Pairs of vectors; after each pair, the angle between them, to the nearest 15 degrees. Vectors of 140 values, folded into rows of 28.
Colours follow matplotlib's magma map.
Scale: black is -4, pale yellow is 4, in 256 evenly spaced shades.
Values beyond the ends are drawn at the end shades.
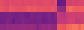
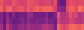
15 degrees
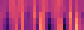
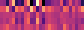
105 degrees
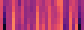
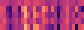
105 degrees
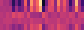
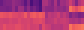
105 degrees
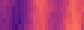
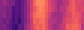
15 degrees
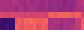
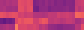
45 degrees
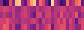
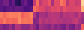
105 degrees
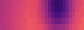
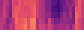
30 degrees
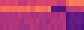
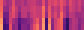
75 degrees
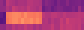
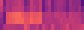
30 degrees
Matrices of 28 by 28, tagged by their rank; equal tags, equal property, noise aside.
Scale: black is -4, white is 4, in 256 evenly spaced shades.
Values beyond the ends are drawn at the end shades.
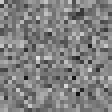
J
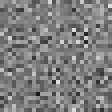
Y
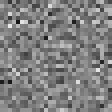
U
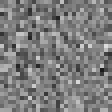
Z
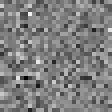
Y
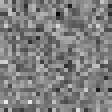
Z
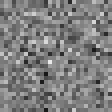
Z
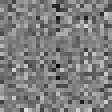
Y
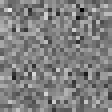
J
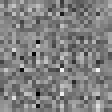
U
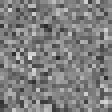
J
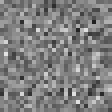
Y
